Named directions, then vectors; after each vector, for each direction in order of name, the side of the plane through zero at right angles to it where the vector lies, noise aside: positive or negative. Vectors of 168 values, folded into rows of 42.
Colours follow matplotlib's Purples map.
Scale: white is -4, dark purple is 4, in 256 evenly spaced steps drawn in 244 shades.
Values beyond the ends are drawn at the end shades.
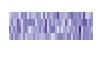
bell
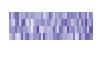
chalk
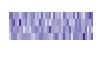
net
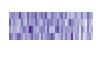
negative, negative, negative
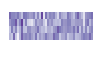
negative, positive, positive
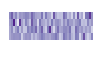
negative, negative, positive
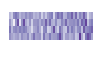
positive, positive, negative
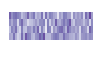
negative, positive, positive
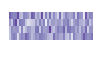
negative, positive, positive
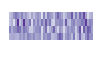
positive, positive, negative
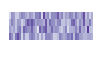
positive, negative, negative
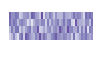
negative, positive, positive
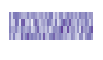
negative, positive, negative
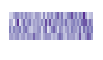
positive, positive, negative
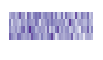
negative, negative, negative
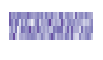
negative, positive, negative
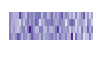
negative, negative, negative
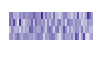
negative, negative, positive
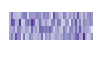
positive, negative, positive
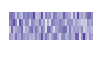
negative, negative, positive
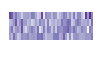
negative, positive, positive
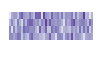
positive, negative, negative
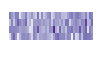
positive, positive, positive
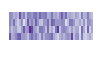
negative, negative, negative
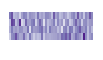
positive, negative, positive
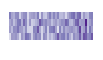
positive, positive, positive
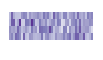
positive, negative, positive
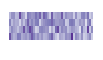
negative, negative, negative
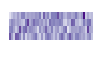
positive, negative, negative
